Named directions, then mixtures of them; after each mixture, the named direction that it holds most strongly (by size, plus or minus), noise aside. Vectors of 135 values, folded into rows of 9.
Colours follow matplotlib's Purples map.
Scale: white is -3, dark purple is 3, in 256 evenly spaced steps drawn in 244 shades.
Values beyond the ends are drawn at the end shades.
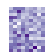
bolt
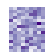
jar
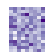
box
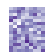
bolt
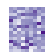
jar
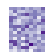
box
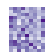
box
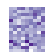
jar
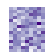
jar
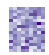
jar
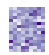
jar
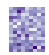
bolt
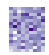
bolt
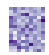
box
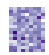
box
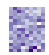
jar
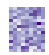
jar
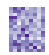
bolt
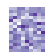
jar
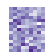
jar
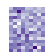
bolt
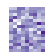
jar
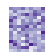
box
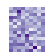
bolt
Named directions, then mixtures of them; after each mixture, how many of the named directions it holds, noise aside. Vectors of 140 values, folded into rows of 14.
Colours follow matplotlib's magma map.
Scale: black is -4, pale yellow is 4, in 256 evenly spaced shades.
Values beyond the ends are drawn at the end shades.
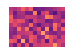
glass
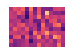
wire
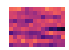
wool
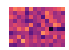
three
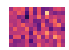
one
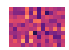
two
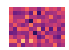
three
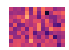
one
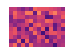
one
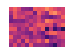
two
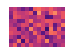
one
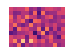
three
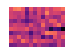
two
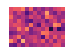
three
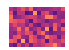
one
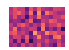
two
